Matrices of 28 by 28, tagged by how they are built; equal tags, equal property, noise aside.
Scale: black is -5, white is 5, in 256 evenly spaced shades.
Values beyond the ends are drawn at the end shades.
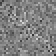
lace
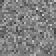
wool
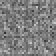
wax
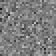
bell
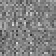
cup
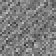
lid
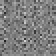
cup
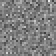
wool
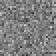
wool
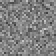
wool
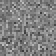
wool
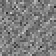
lid
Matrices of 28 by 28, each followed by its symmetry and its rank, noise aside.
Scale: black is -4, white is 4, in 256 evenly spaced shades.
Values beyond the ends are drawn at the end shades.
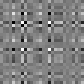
symmetric, rank one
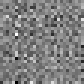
no symmetry, rank three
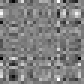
antisymmetric, rank two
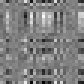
no symmetry, rank one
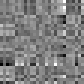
antisymmetric, rank two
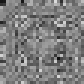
symmetric, rank three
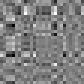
antisymmetric, rank two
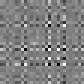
symmetric, rank one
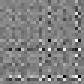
no symmetry, rank two
